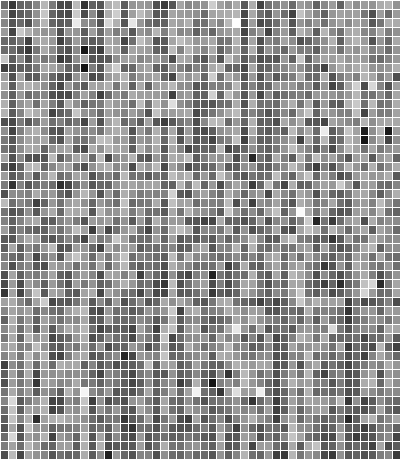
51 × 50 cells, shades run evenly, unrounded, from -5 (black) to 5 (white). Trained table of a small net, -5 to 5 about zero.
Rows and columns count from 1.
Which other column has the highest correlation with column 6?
30
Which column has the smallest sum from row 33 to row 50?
44
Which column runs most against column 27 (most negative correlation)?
4
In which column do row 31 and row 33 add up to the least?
27
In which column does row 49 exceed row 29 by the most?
2
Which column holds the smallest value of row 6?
11
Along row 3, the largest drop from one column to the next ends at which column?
31
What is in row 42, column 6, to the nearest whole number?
1
